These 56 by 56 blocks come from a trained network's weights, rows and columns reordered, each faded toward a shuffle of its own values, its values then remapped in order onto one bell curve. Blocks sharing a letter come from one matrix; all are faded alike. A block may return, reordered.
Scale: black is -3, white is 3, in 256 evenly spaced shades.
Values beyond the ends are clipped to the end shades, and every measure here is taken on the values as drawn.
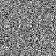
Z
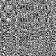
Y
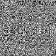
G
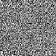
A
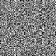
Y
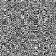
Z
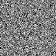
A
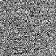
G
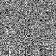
Y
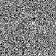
A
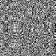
Y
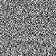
Z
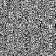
Y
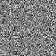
A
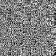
Y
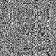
Y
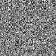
G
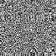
Z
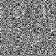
Z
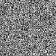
G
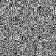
Z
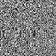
Y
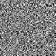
A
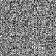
Y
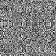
Z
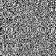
Z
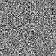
A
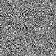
A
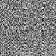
Y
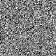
G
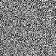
A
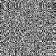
Y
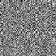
Z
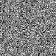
G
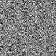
A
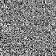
G
